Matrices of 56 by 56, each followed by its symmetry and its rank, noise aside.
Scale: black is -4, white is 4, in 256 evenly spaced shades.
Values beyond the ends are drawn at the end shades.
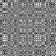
symmetric, rank two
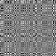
symmetric, rank two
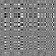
no symmetry, rank one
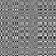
no symmetry, rank one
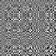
symmetric, rank three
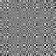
symmetric, rank two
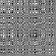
symmetric, rank two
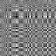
symmetric, rank one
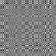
symmetric, rank one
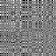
no symmetry, rank three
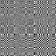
symmetric, rank one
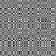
no symmetry, rank two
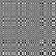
symmetric, rank one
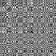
symmetric, rank three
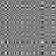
symmetric, rank one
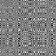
antisymmetric, rank two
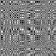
symmetric, rank two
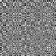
symmetric, rank three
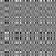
no symmetry, rank one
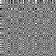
no symmetry, rank three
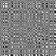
symmetric, rank three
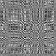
no symmetry, rank three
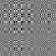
symmetric, rank one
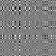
no symmetry, rank one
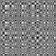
symmetric, rank two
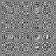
symmetric, rank three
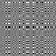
no symmetry, rank one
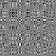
symmetric, rank three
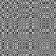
symmetric, rank two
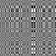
no symmetry, rank one
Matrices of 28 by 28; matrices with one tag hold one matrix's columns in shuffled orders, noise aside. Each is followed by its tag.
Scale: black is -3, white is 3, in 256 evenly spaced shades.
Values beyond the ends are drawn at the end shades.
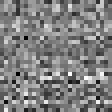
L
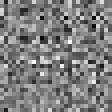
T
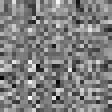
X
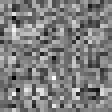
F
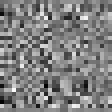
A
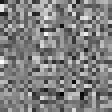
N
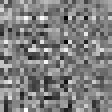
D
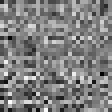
L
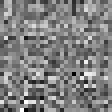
L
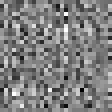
F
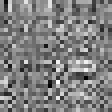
X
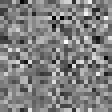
T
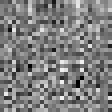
X
